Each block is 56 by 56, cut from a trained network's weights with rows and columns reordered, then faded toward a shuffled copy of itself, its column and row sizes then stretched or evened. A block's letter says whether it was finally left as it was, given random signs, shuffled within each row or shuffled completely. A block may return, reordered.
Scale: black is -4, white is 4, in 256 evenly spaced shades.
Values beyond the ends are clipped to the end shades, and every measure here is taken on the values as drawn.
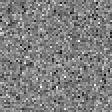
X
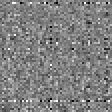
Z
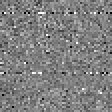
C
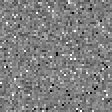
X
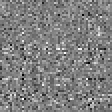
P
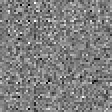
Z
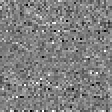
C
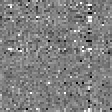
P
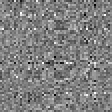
P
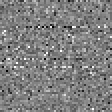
C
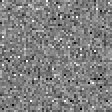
X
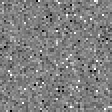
X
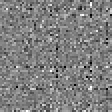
Z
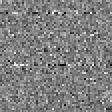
C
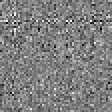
P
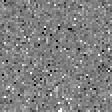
X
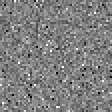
X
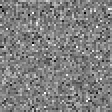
X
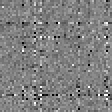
P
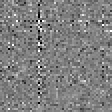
P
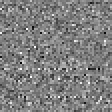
C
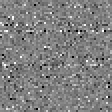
C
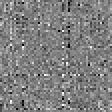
P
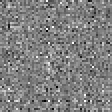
Z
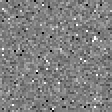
X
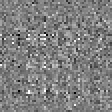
P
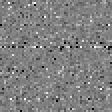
C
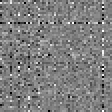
Z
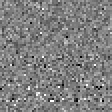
C
